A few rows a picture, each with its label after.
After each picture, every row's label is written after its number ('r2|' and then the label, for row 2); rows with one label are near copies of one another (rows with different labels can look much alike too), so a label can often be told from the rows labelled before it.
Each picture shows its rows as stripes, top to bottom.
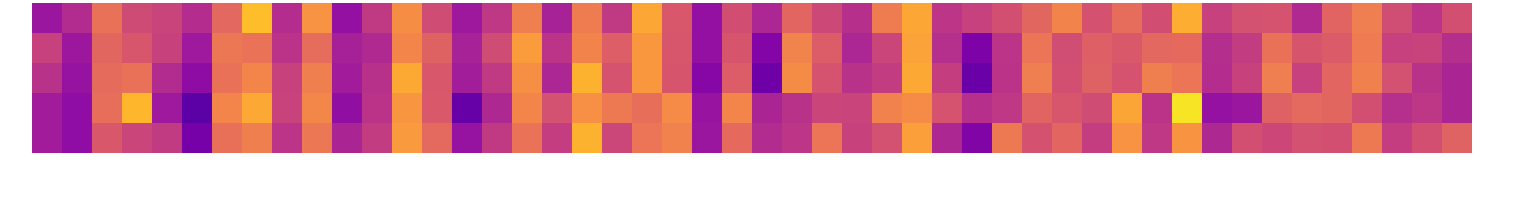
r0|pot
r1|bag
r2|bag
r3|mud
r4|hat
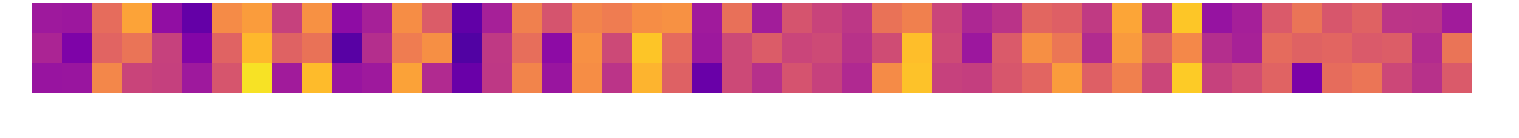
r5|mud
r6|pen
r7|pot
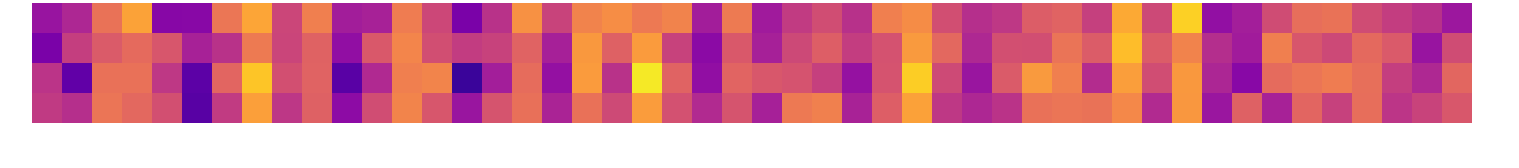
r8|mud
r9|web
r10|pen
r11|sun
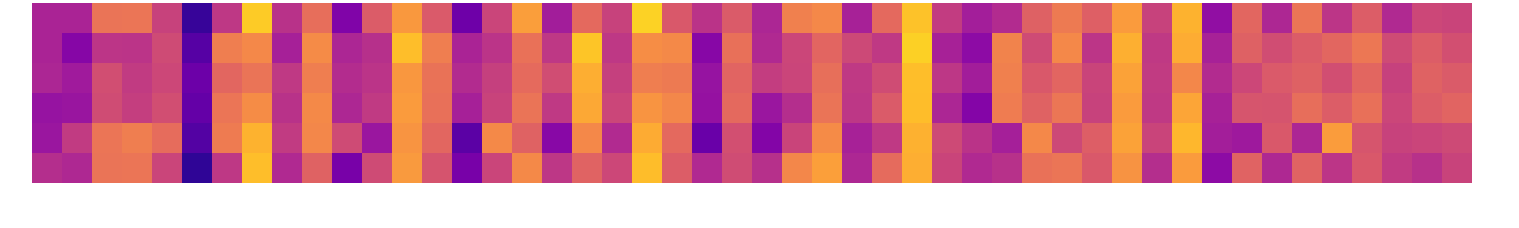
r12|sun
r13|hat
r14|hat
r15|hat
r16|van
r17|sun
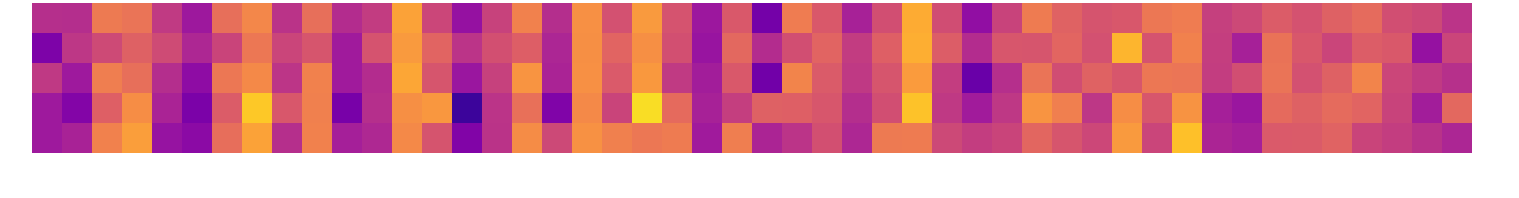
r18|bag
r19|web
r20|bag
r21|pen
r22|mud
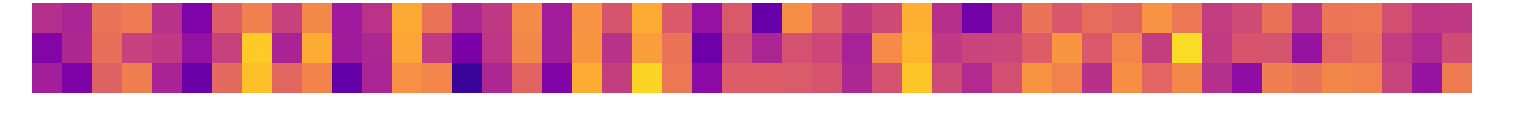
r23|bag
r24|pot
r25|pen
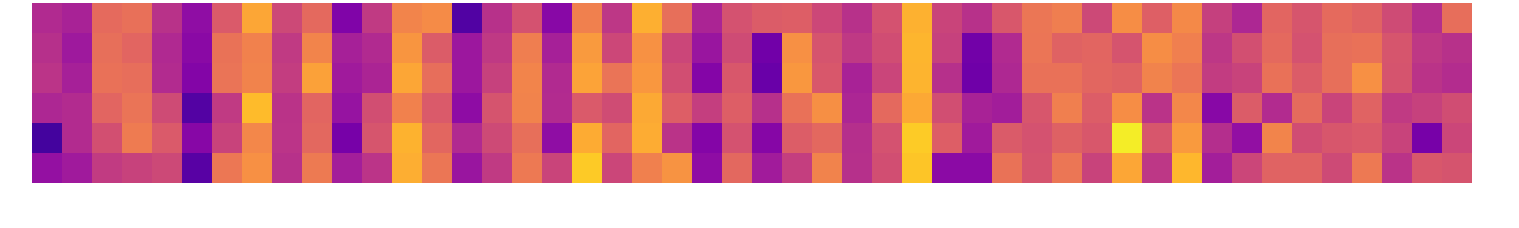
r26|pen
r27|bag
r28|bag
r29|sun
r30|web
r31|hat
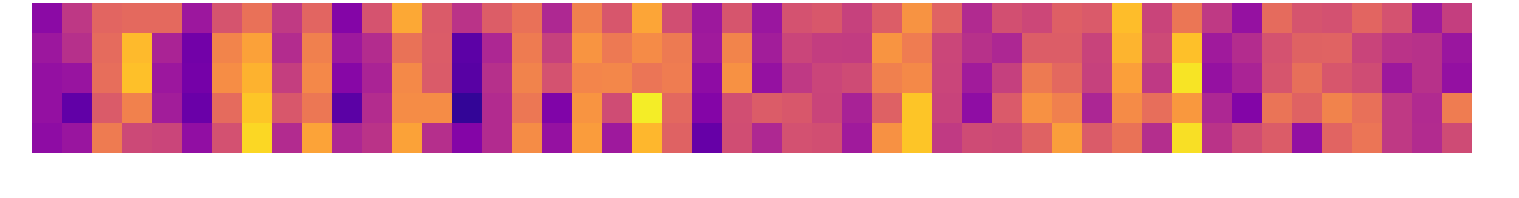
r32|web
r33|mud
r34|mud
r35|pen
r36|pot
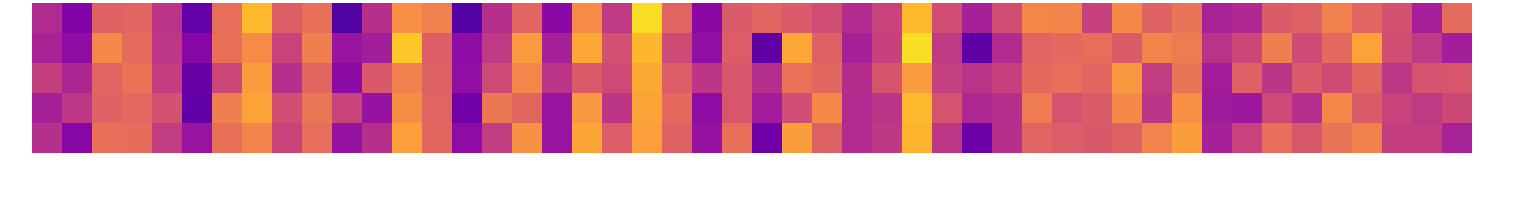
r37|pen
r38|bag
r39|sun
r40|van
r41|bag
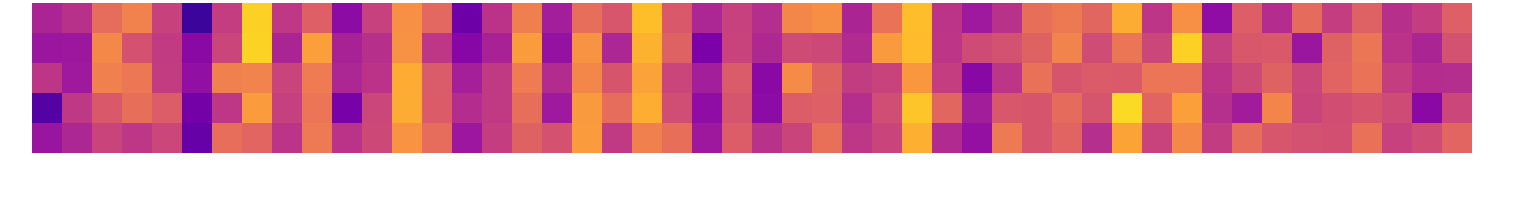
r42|sun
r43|pot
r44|bag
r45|web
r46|hat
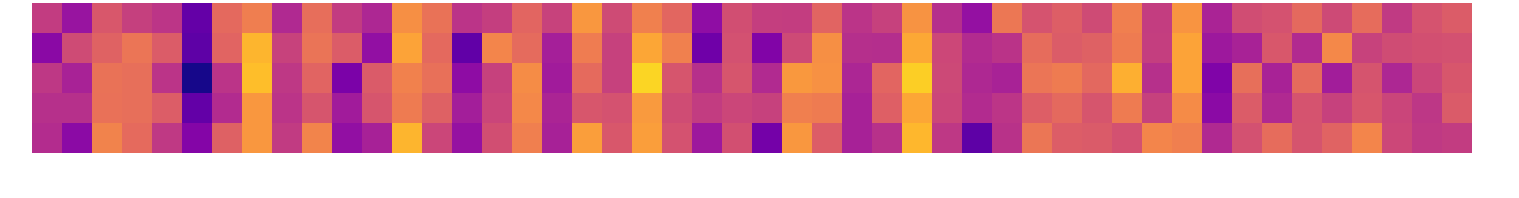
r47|hat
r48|van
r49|sun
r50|sun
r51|bag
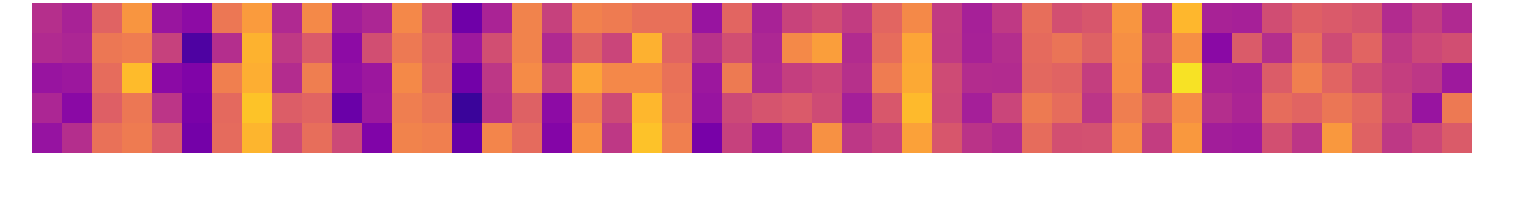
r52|mud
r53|sun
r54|mud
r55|pen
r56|van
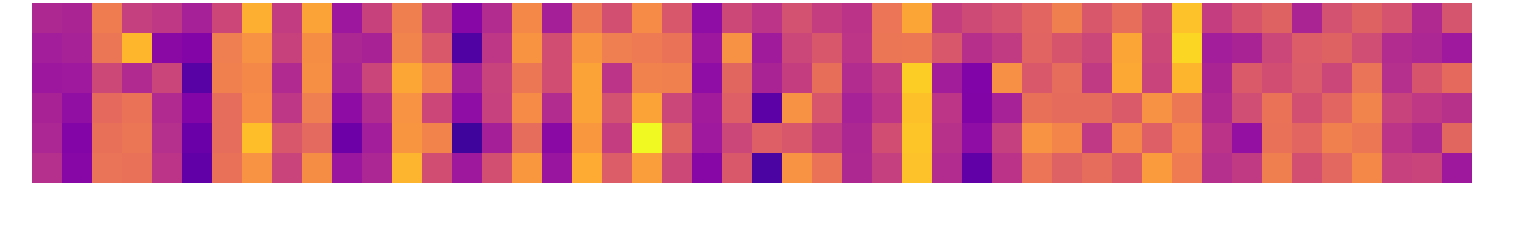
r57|pot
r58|mud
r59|hat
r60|bag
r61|pen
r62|bag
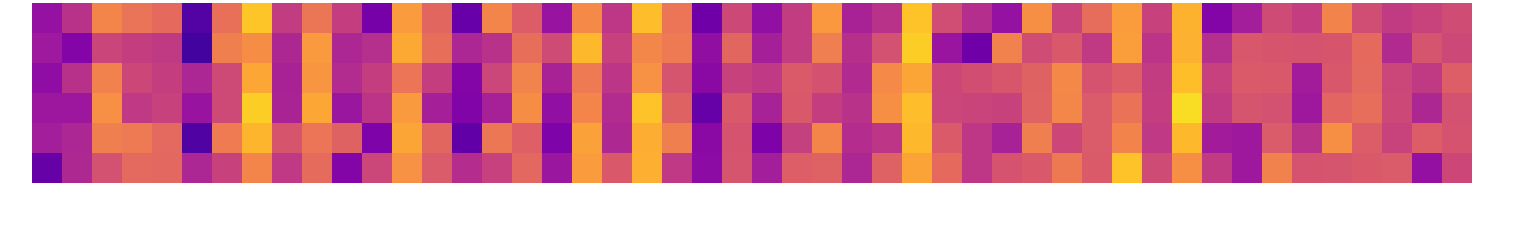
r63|van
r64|hat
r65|pot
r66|pot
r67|van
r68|web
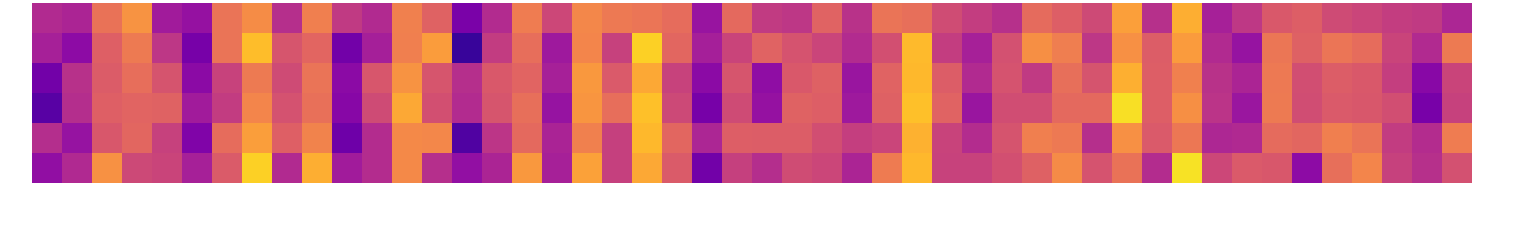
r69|mud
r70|pen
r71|web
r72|web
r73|pen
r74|pot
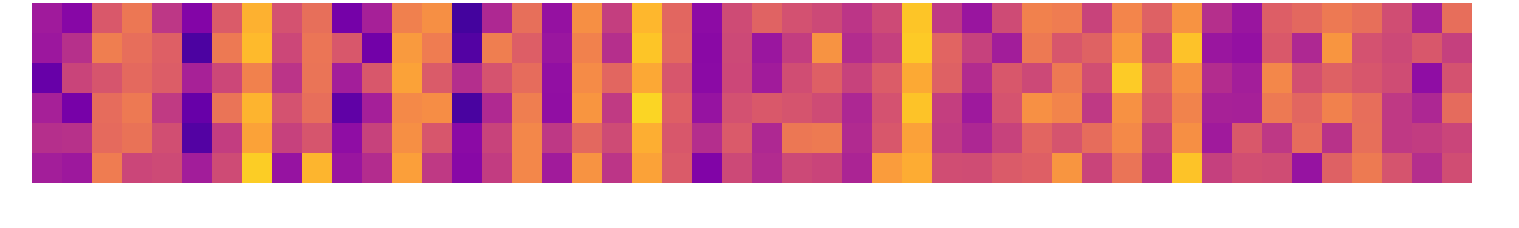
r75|pen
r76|van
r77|web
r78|pen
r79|sun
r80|pot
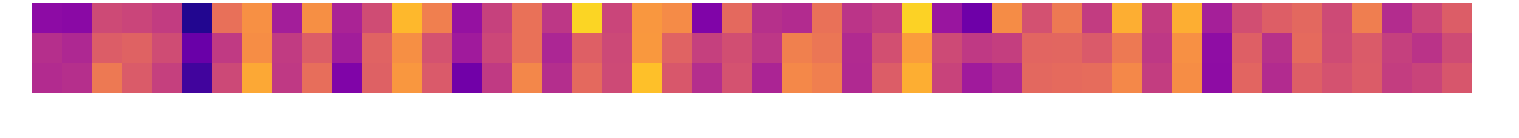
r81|hat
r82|sun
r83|sun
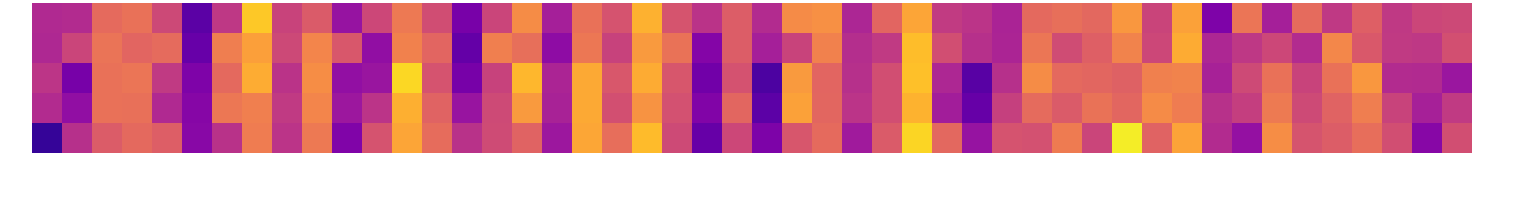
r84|sun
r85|van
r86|bag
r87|bag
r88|web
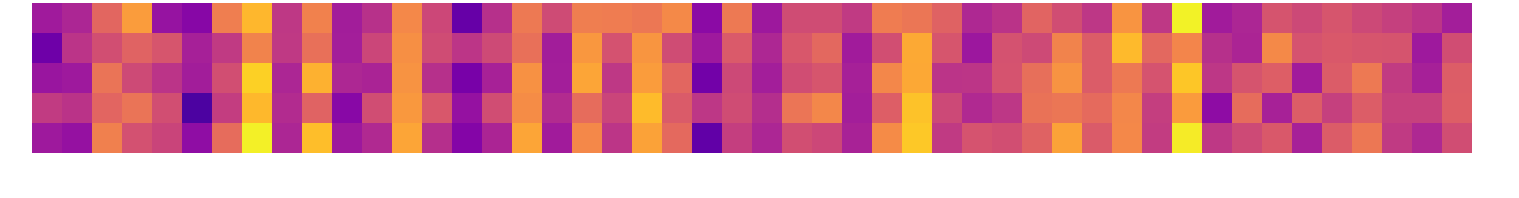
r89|mud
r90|web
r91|pot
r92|sun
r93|pot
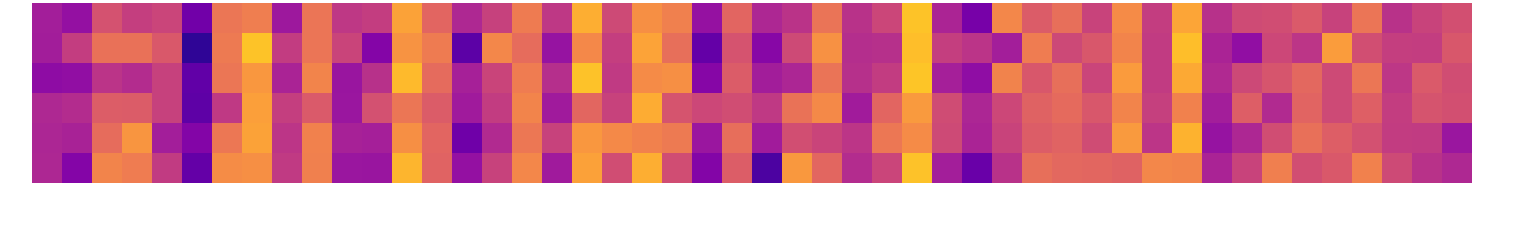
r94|hat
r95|van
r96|hat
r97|sun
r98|mud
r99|bag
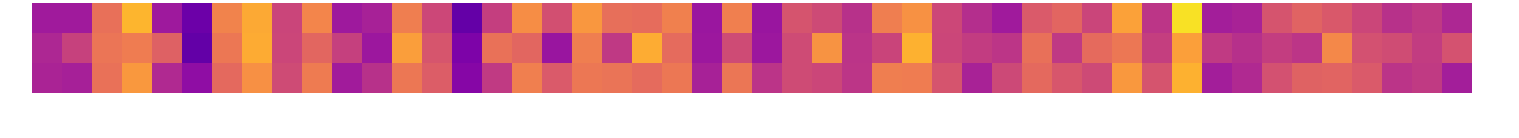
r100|mud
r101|van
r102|mud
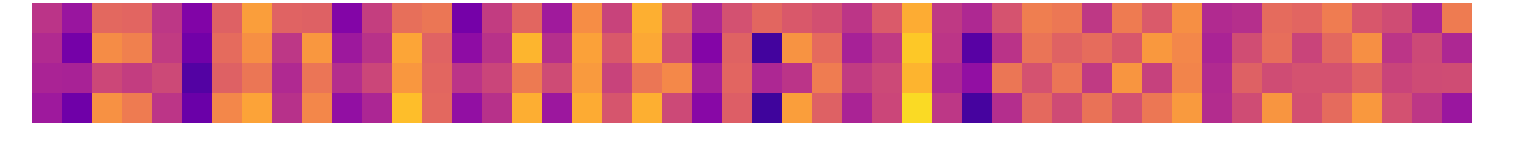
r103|pen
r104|bag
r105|hat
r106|bag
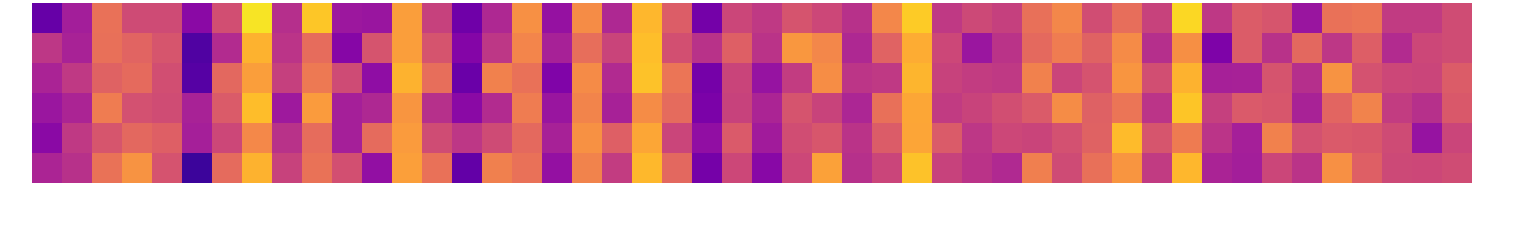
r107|pot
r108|sun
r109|van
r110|pot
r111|web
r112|van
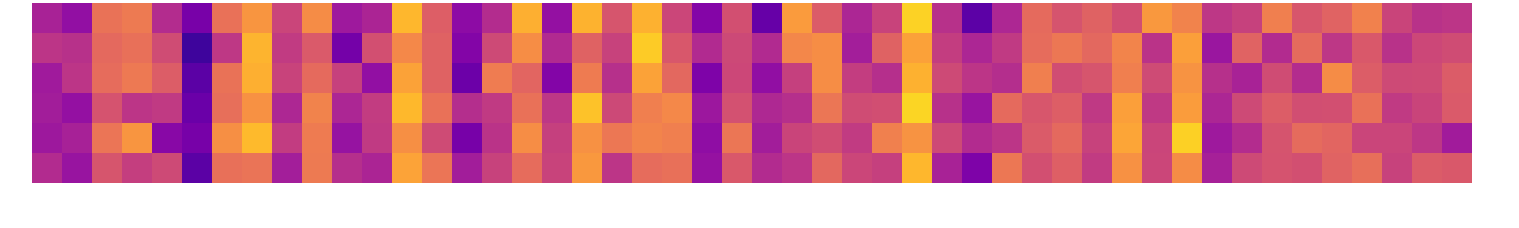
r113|bag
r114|sun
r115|van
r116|hat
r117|mud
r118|hat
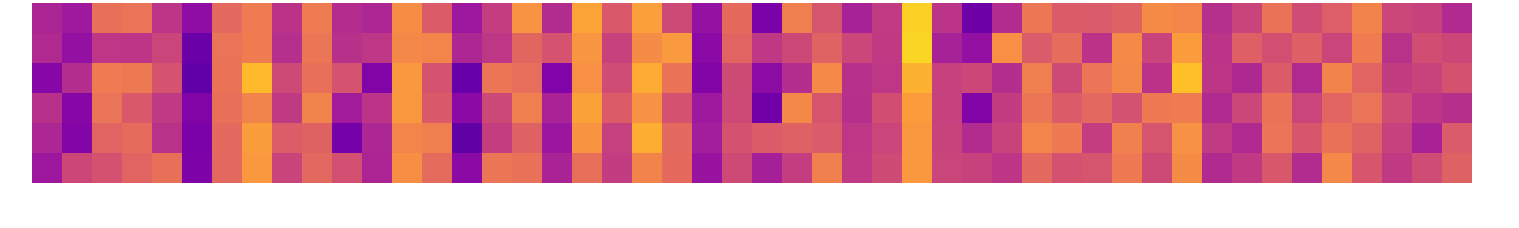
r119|bag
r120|hat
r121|van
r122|bag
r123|pen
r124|van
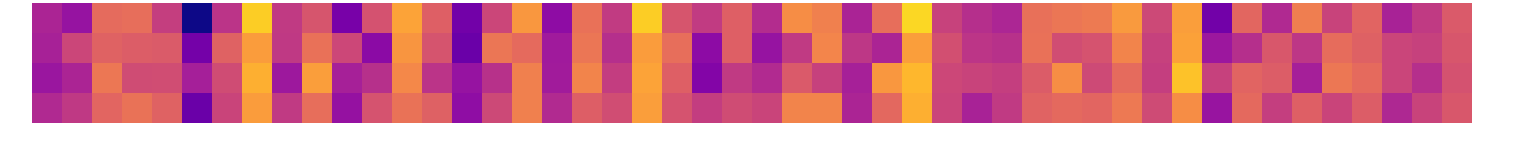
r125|sun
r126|van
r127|pot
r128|sun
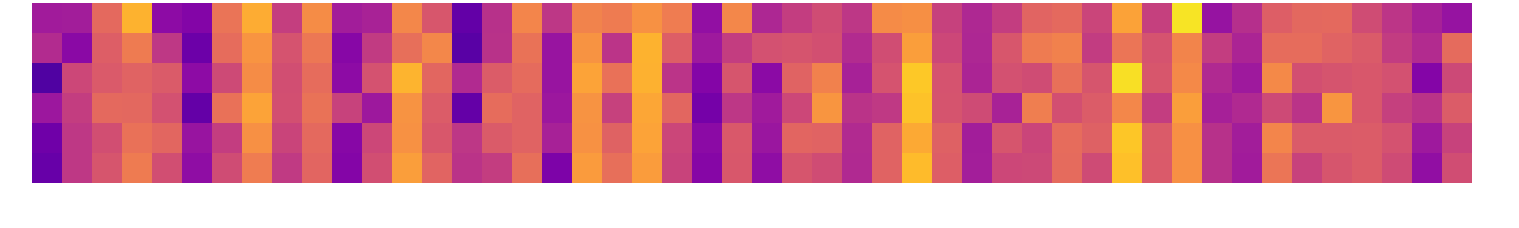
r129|mud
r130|pen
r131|web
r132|van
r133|web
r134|web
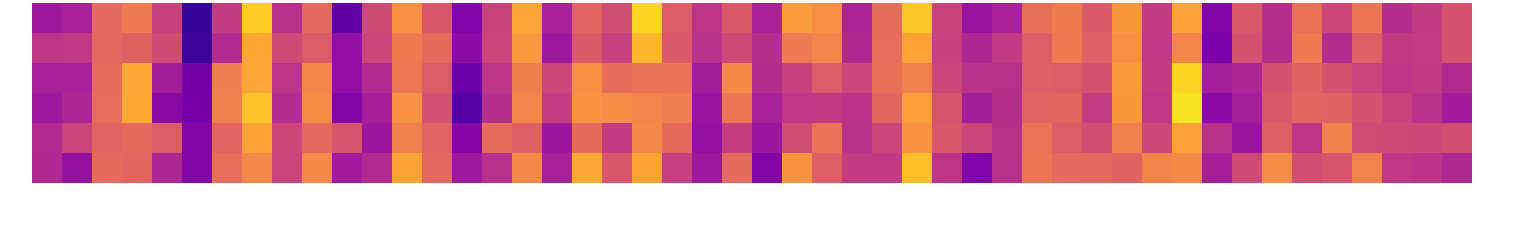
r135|sun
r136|sun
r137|mud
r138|mud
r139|van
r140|bag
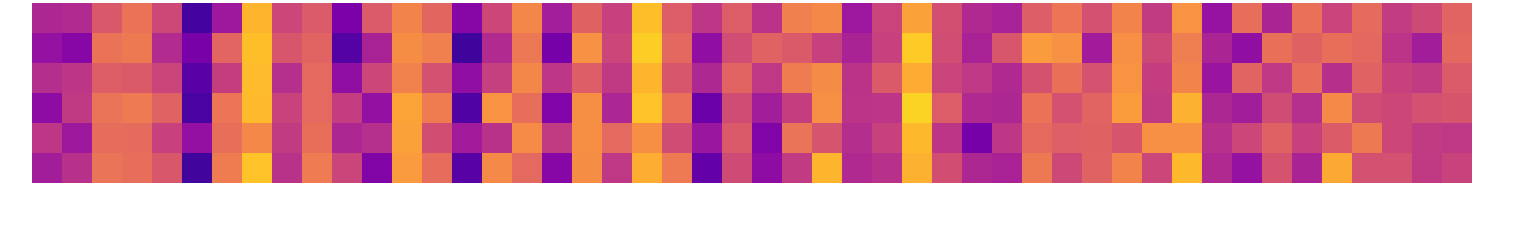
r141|sun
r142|pen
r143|sun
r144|van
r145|bag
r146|van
